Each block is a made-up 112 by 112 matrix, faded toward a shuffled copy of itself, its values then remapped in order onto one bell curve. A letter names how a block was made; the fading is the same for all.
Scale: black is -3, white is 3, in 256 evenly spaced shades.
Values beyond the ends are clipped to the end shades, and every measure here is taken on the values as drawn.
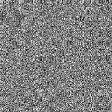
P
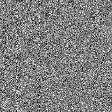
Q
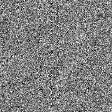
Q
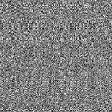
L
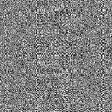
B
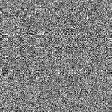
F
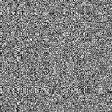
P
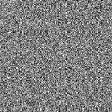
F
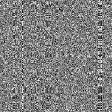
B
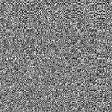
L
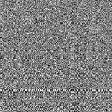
L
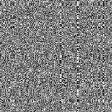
B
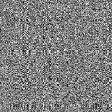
P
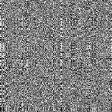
B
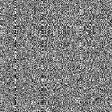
B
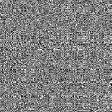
L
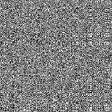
F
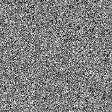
Q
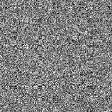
F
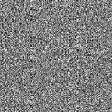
P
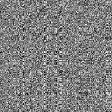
B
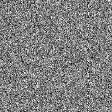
Q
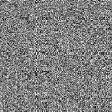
P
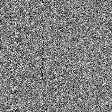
Q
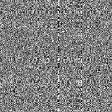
B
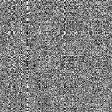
B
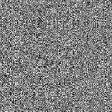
P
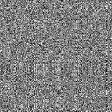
P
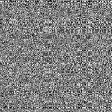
L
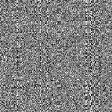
B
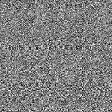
F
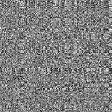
L
